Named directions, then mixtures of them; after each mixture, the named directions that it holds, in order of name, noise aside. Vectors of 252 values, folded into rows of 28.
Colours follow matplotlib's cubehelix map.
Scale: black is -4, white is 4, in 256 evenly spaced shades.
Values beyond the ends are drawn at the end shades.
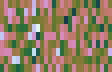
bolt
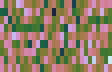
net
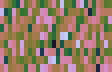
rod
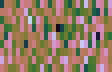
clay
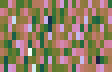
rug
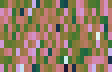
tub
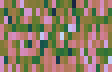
net, rod.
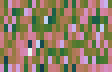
net, rug, tub.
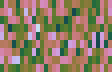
bolt, clay.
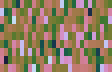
rod, rug.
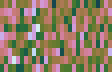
bolt.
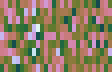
bolt.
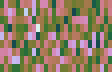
bolt, clay.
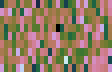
clay, tub.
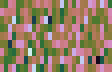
rug.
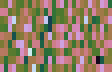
rug.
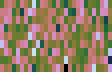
bolt, tub.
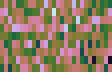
net.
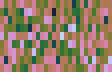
bolt, net, rod.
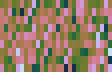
tub.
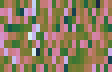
bolt, tub.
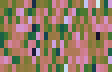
bolt, clay, tub.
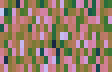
rod.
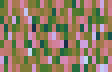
clay, net, rug.
